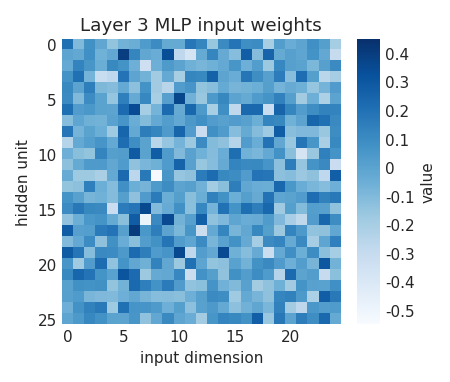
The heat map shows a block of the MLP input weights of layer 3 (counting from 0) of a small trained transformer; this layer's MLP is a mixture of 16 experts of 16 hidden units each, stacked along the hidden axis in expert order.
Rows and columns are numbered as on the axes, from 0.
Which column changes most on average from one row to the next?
23
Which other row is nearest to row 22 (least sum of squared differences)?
24
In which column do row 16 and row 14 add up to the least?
7
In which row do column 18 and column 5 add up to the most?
1
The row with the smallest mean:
4
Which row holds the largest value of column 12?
16
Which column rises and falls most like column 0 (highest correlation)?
14
